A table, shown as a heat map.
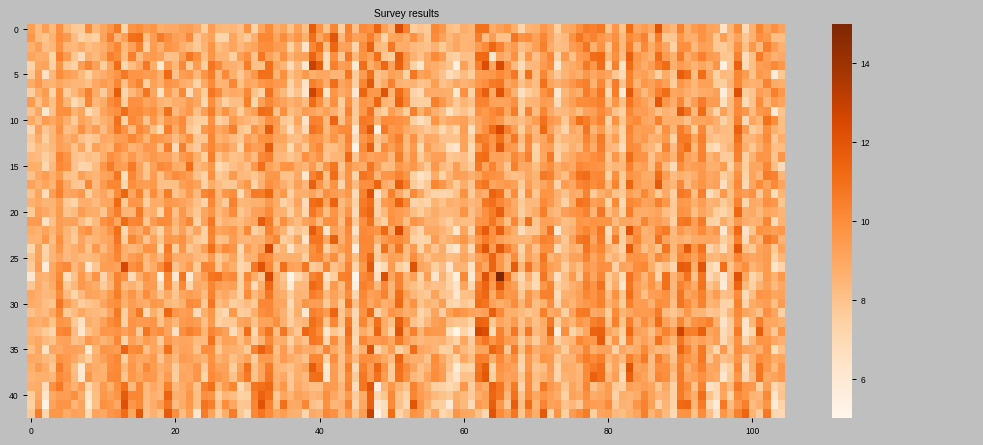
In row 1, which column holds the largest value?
42
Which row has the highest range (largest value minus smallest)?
27
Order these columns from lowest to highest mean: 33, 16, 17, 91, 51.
16, 17, 91, 51, 33
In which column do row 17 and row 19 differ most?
48
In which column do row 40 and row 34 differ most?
13
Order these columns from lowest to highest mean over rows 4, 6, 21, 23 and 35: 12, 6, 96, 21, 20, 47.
96, 6, 20, 21, 12, 47
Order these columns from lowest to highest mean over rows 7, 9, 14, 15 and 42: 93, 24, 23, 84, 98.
23, 24, 84, 93, 98
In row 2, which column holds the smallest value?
38
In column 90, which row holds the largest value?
33
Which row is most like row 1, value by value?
15
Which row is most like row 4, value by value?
7
